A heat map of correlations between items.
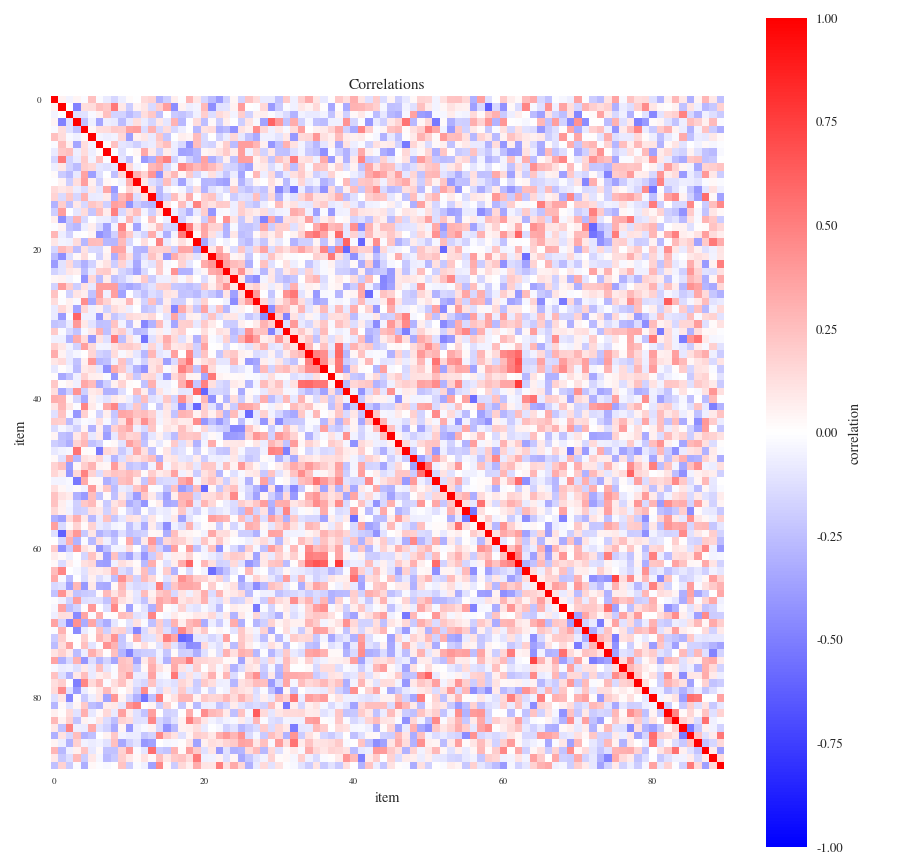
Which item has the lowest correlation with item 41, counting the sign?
19
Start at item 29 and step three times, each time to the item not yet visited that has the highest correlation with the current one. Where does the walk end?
30
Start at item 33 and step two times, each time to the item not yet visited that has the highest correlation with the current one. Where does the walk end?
62
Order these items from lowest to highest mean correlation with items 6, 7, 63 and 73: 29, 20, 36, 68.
36, 29, 20, 68
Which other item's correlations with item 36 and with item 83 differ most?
68
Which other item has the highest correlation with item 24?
53
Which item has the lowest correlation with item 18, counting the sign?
72
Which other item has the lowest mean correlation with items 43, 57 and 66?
58
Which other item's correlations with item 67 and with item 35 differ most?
51
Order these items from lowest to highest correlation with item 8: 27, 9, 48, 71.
48, 9, 27, 71
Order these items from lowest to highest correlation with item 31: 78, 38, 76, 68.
38, 68, 76, 78
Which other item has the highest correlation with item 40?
64
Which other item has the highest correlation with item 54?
57
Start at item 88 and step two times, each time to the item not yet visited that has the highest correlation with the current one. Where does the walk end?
39
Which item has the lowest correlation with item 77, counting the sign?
84
